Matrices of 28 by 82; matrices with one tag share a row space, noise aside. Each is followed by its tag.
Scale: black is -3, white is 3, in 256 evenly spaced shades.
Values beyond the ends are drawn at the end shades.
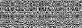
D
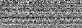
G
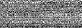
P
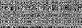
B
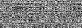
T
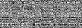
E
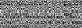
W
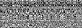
G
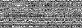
T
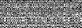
W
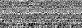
T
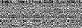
E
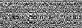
G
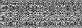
G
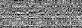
T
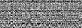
B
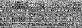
T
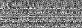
G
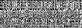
W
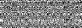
W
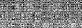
E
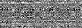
E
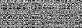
P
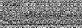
G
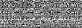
E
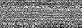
P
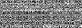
P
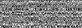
T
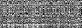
P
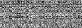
T
